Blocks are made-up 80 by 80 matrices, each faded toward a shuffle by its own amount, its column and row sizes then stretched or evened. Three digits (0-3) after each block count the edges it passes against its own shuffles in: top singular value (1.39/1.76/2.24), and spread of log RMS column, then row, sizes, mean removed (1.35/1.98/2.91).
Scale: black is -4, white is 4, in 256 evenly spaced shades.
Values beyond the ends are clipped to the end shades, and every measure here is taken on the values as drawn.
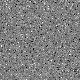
0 0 1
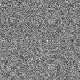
2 0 1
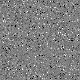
0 1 1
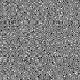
3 0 0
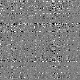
2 2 3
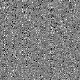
2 2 0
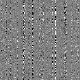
3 3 1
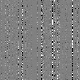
3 3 0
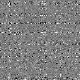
0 2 3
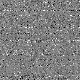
1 0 2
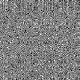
3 0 1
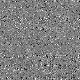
1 0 2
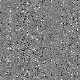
1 2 0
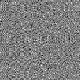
3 0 0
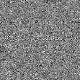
1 0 2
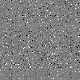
1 1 2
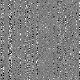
2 3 0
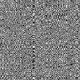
3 2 1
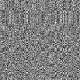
3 2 0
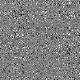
0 2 2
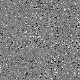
1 1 1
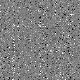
0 2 1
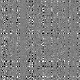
3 3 2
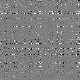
1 2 3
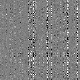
3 3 1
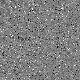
0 1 0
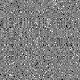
3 0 1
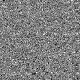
1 0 0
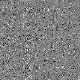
0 2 2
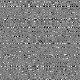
3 0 3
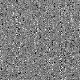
1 2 0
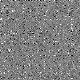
0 1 2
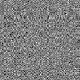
3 1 1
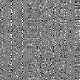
3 3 0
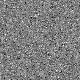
0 0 0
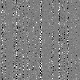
2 3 0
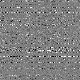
2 1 3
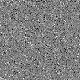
2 0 0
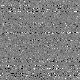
0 0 3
